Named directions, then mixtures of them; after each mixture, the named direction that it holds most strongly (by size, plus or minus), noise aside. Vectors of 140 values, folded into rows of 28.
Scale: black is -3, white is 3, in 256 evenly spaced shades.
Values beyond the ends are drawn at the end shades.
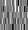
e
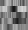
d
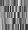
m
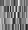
m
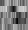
d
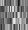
m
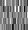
e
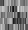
d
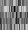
m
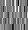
e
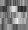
d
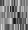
m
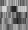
d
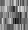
d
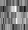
d
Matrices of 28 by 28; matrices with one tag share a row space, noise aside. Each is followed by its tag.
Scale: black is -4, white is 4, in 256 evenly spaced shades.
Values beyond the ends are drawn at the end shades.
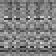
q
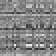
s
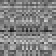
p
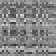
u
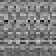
q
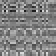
u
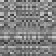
p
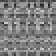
q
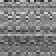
q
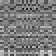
p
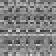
q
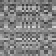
p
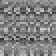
q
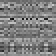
p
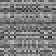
p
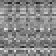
q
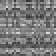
s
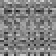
q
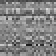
s
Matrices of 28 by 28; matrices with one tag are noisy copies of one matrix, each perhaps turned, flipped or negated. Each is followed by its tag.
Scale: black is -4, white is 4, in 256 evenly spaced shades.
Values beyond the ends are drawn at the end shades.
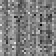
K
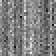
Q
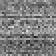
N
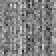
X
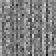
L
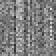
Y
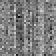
Y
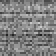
X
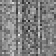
N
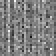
L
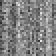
K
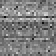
N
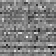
L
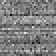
Y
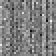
L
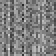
L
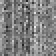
X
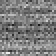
Q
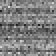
Q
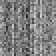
X
